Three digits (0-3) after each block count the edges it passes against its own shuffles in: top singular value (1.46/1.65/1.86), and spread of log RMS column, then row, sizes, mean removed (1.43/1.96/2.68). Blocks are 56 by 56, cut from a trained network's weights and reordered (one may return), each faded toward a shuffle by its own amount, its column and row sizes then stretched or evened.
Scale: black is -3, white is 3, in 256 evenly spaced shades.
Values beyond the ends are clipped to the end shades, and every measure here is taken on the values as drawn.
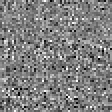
0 1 2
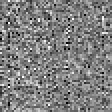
0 2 0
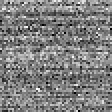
3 0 0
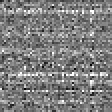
3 2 2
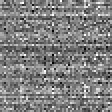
3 2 0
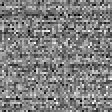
2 0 1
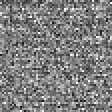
0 0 0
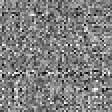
3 1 2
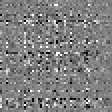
0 3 3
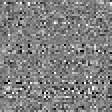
1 1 3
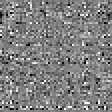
1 2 3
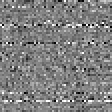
3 0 3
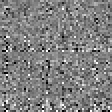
0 2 2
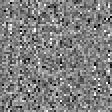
0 2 0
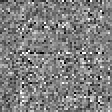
2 2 2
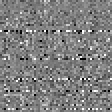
1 1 3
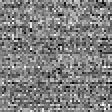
2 2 1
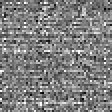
2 2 1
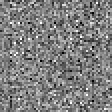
0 1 0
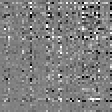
0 3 3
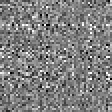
3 2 2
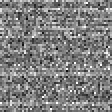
2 0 0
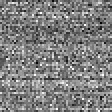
2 1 0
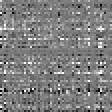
3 3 3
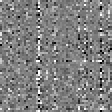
1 3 1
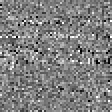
2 1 2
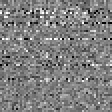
2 0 3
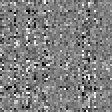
0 3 2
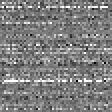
3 0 3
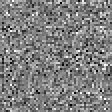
0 1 2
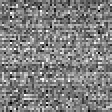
2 2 0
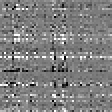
3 3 3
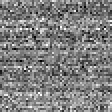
2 0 2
